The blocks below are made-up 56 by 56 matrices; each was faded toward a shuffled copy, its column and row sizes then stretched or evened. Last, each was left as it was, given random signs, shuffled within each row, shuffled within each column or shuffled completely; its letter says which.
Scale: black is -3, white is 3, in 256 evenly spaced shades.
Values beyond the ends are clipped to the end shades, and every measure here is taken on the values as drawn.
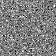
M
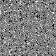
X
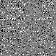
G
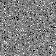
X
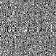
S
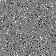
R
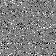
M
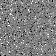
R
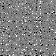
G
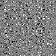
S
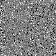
X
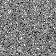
R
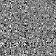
S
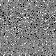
M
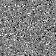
M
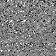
M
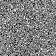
R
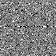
M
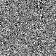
X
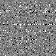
G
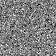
R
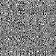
S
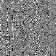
X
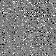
G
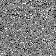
M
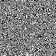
M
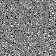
X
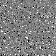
M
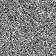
R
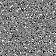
M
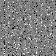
X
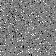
R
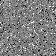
R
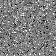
R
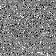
M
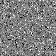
R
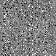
X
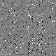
X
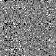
S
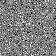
R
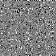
S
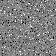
R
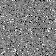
M
